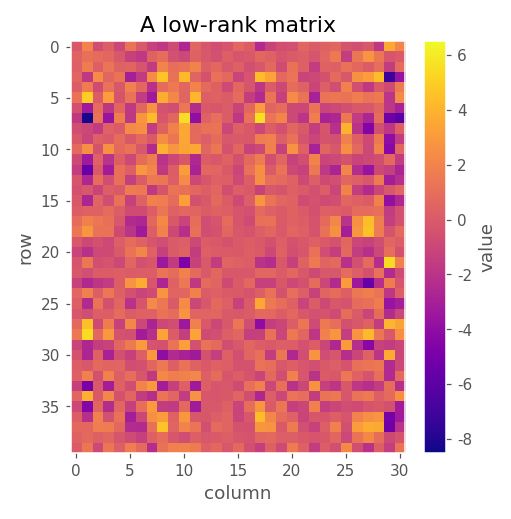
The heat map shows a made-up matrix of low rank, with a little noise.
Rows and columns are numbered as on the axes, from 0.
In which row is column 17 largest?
7
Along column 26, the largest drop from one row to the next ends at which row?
29
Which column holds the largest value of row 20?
6
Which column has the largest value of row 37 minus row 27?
17
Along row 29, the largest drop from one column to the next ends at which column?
26
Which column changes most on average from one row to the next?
1
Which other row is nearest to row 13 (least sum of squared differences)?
15
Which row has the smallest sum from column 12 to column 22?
27
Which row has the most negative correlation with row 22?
21
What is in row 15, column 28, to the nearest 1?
2
